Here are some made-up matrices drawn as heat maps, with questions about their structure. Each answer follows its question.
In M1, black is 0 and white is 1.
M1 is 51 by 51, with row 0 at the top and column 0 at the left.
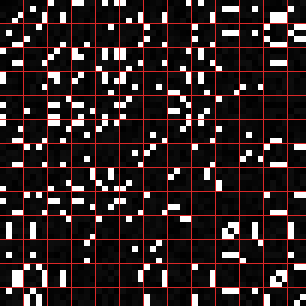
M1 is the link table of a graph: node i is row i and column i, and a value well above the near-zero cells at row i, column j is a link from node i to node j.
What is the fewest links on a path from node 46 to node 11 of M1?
3
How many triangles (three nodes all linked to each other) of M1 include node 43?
3
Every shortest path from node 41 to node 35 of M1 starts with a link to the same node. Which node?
node 22
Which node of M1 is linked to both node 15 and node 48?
node 39
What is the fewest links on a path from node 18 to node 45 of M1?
7
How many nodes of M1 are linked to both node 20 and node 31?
6
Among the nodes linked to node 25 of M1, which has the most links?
node 24
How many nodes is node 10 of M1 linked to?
9
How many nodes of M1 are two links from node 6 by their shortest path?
2
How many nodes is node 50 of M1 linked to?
6
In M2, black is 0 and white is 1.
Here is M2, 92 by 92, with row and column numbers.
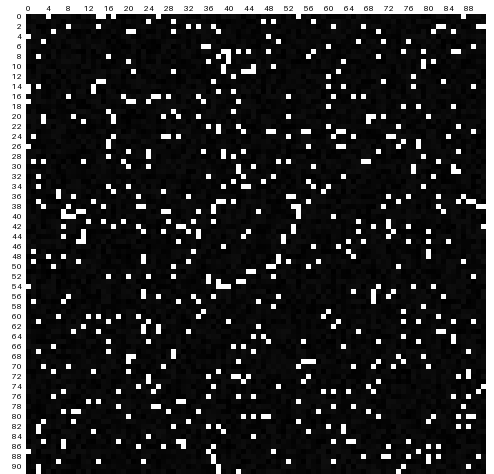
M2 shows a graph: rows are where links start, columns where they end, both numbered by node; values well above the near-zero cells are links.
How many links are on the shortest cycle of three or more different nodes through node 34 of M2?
3
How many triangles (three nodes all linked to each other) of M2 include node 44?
2
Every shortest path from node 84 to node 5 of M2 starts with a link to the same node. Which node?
node 45
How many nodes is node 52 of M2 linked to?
7
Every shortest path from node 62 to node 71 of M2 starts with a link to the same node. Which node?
node 23
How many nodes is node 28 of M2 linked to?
5
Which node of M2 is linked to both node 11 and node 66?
node 43
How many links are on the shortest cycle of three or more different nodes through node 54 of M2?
4
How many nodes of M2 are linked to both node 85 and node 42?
4
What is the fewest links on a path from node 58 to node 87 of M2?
2
